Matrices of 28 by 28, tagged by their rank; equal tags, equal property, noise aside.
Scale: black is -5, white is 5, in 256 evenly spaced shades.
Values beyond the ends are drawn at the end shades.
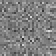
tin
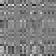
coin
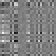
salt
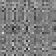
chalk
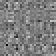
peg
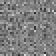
tin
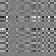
salt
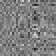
chalk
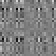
coin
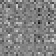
peg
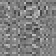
chalk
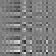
salt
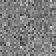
tin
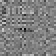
peg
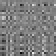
coin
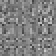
peg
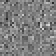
tin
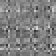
chalk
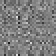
peg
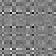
salt
